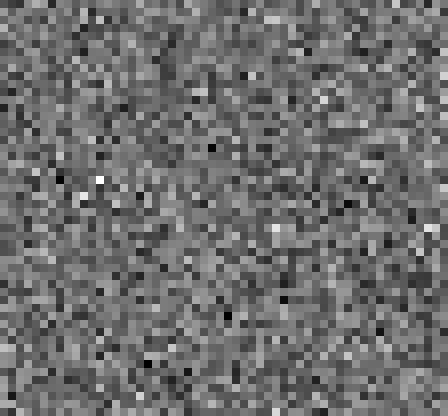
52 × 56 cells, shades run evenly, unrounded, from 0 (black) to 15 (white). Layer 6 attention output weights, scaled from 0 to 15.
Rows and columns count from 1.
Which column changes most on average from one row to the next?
13
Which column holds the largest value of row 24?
56
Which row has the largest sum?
29
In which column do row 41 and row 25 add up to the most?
11
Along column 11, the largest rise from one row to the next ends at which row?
25
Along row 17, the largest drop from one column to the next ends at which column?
5
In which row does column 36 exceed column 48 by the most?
42
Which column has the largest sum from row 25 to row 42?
6
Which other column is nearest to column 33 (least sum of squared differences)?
9
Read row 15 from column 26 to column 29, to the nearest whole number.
9 8 5 4
